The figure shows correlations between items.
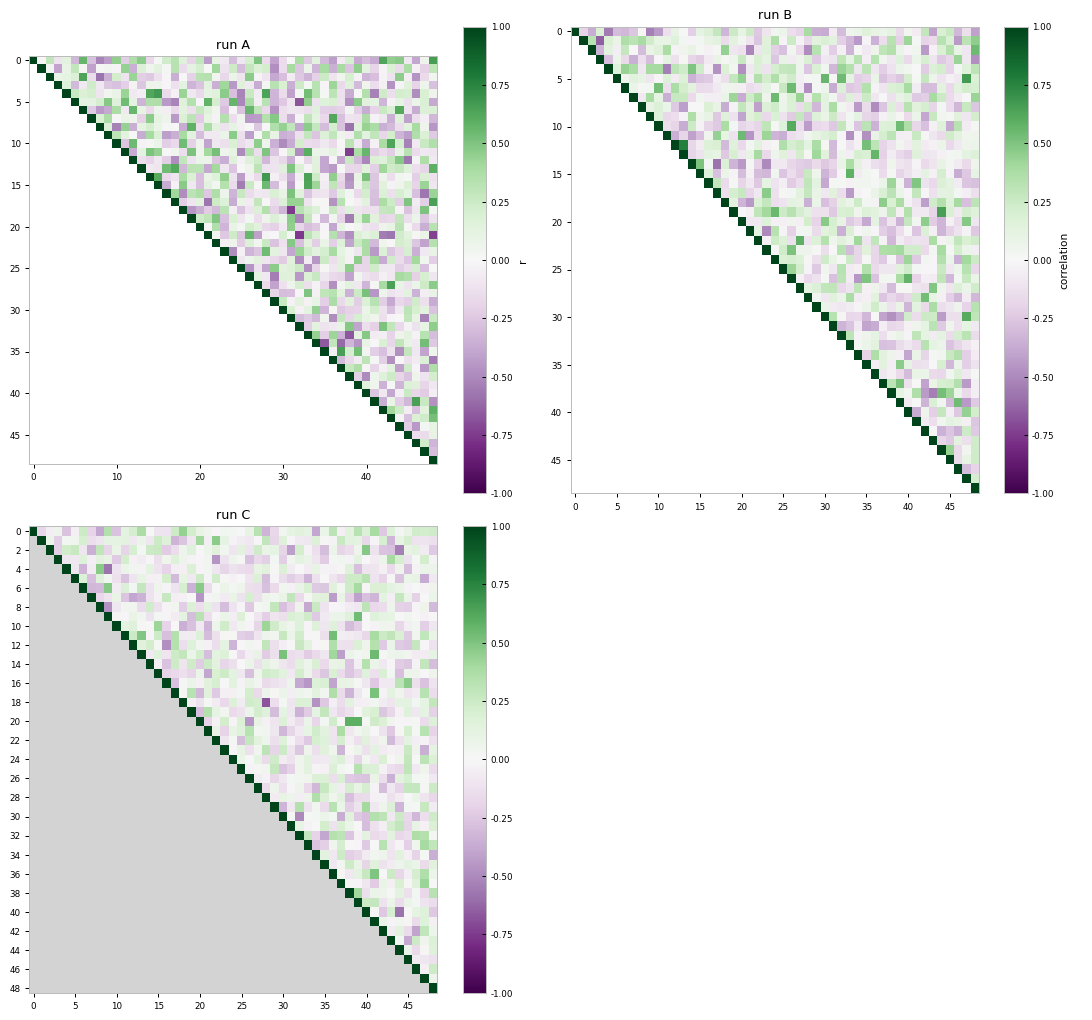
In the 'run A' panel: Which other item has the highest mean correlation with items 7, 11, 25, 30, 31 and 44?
19
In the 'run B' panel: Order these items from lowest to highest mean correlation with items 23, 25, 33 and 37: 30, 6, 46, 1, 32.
30, 1, 6, 46, 32
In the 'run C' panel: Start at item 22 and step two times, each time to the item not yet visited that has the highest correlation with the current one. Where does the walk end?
20
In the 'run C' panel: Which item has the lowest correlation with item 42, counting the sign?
46
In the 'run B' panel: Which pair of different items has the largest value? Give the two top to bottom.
12, 13
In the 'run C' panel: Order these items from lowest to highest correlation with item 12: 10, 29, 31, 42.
42, 29, 31, 10
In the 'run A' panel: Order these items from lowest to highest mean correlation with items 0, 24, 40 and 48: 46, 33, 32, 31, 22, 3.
3, 46, 33, 32, 31, 22
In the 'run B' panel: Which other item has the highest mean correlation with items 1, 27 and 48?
7
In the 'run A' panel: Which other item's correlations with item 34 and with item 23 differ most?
35
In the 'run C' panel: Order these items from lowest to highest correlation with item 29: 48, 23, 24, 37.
23, 48, 37, 24
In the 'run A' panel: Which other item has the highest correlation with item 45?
17
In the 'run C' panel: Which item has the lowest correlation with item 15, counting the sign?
21
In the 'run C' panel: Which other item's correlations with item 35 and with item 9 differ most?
6
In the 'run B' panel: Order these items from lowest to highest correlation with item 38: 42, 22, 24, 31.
42, 22, 31, 24
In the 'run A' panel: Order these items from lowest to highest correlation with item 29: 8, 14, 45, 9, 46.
45, 14, 9, 46, 8
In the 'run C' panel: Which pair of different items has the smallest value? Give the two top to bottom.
18, 28
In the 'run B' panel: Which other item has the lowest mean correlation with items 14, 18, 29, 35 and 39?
20
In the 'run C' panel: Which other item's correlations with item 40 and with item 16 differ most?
44
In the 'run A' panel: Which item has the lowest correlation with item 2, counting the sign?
8
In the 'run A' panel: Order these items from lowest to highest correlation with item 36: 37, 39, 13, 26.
13, 37, 26, 39
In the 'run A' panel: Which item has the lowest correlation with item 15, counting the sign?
25
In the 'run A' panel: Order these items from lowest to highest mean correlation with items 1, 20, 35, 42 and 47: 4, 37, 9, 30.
30, 9, 4, 37
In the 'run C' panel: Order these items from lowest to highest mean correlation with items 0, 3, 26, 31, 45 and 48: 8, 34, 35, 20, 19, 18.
8, 34, 20, 19, 35, 18
